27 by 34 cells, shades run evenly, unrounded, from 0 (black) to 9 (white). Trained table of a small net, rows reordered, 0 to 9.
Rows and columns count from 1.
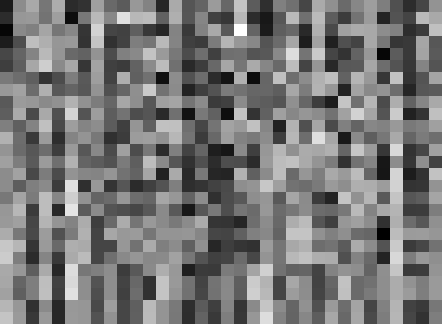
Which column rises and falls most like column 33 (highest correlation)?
23
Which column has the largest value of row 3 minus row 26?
19
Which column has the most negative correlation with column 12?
27
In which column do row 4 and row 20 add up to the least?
30
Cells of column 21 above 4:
18
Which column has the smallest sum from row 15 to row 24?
17
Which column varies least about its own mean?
14
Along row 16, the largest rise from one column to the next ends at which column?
6
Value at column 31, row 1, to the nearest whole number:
3
